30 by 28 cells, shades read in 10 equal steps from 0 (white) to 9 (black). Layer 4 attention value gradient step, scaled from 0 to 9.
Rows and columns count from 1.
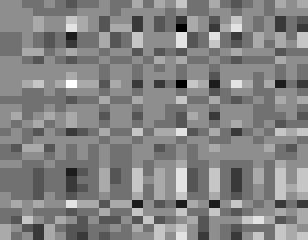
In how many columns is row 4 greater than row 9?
10
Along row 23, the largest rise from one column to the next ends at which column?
18
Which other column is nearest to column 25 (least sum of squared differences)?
6
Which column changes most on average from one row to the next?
17
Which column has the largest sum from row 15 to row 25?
7
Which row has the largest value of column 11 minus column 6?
28
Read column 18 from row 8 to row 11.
5 4 4 2
